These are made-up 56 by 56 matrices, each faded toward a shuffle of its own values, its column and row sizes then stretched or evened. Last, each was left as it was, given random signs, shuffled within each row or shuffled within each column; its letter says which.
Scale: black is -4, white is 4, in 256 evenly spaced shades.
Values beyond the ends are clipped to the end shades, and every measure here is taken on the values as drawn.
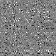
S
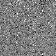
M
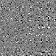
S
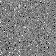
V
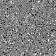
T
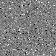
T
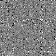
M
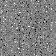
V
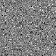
S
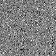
V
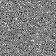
T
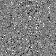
V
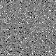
M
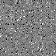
S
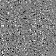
S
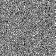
V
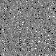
S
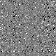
M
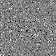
M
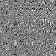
S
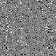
S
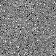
V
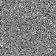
V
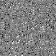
S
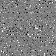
T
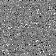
T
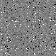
M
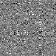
S
